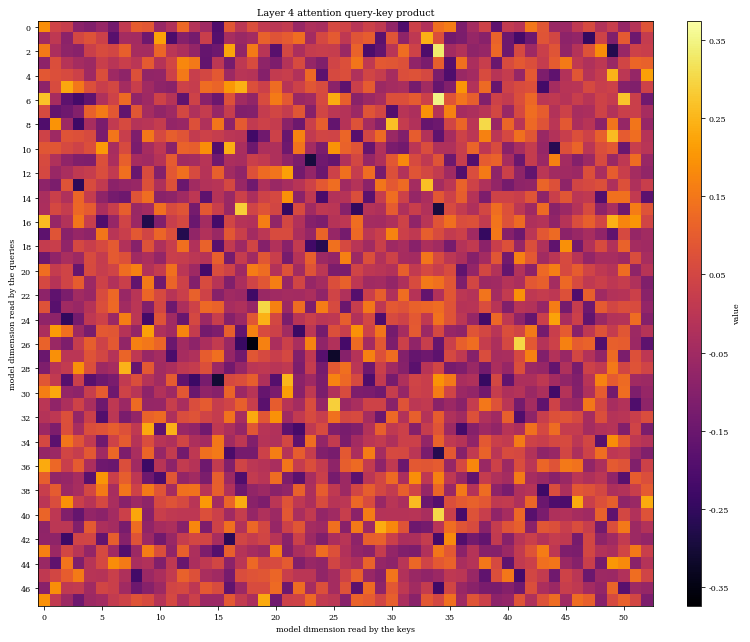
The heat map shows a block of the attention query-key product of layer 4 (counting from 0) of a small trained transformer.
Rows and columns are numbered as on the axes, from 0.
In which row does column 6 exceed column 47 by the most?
23
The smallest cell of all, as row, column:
26, 18
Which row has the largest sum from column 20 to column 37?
6
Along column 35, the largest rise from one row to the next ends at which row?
29
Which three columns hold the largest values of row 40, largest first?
34, 8, 28
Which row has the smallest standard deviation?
19
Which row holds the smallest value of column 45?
39
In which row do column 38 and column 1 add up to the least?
24
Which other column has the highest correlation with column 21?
50
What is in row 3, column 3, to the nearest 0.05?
-0.05
